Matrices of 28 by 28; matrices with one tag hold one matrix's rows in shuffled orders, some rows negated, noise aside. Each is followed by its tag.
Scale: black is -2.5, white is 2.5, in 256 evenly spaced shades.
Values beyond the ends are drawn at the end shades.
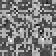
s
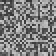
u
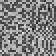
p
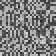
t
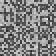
u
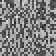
t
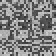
s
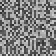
t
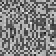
t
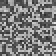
s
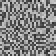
t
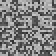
s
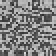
s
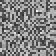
t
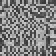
t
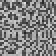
p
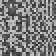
p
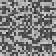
s
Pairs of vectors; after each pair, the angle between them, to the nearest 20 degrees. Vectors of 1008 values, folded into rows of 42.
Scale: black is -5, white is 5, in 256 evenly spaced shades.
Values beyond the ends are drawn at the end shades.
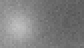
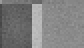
120 degrees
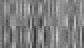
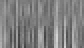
60 degrees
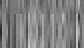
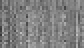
40 degrees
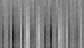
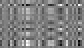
80 degrees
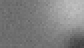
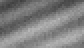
100 degrees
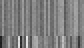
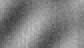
80 degrees
